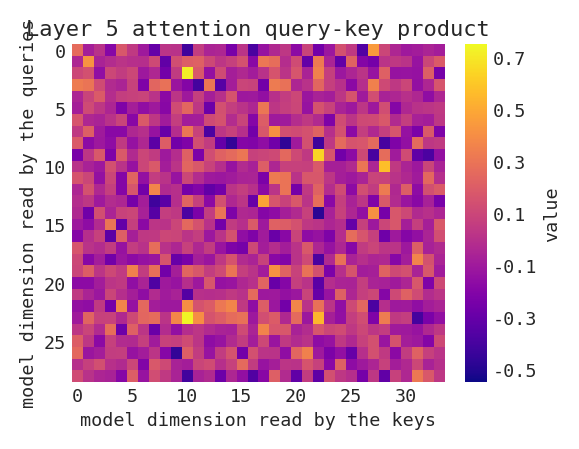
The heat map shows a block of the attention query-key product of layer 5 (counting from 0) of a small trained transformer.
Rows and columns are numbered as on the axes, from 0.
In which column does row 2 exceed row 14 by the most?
10
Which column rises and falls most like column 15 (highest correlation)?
22
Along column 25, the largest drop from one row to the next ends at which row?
17
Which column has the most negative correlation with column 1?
31
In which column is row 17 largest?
7
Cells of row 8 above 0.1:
9
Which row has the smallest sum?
8
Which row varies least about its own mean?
4
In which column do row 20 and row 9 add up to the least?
32
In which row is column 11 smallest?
3
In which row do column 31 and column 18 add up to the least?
16
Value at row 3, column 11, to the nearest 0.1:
-0.4
